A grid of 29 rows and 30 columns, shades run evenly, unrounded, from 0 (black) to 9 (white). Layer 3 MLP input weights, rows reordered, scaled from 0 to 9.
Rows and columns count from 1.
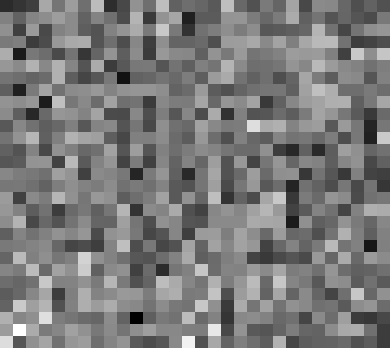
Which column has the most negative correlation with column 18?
17
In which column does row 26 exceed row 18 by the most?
16
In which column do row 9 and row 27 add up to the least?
11
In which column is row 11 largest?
20
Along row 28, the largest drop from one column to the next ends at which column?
18
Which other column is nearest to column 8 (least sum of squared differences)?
6
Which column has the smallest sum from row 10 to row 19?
23
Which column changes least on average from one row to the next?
19
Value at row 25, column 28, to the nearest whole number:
7
